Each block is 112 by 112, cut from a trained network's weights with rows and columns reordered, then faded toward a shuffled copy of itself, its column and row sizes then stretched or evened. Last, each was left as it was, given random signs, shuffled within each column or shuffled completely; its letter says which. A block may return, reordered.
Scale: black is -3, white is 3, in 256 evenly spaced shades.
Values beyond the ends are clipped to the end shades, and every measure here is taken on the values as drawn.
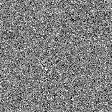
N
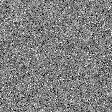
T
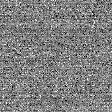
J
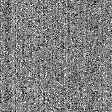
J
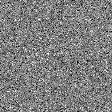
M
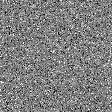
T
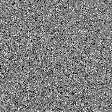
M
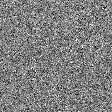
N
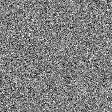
N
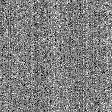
N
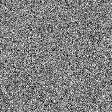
M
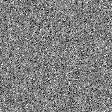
N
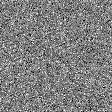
T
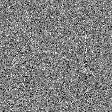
M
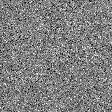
T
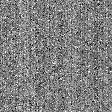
N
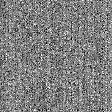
J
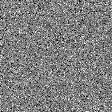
M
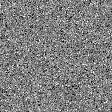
T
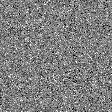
M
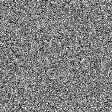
M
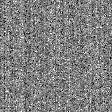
N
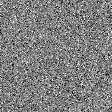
N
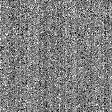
J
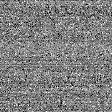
J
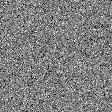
T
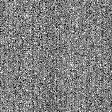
N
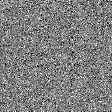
M
